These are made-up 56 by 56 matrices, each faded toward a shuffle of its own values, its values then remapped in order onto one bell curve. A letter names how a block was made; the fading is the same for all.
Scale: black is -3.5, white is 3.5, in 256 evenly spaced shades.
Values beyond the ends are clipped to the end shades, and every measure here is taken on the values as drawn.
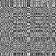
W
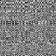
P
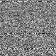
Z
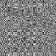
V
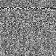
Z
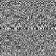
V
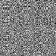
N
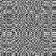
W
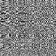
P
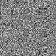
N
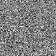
Z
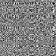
V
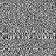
P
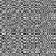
W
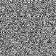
Z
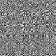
P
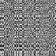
W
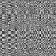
W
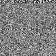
Z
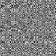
V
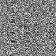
N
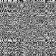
P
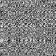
V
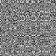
P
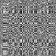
W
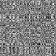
P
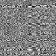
P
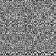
P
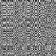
W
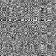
V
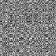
P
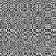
W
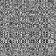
P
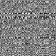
P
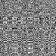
P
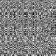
V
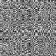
V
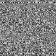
Z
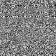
Z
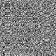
N
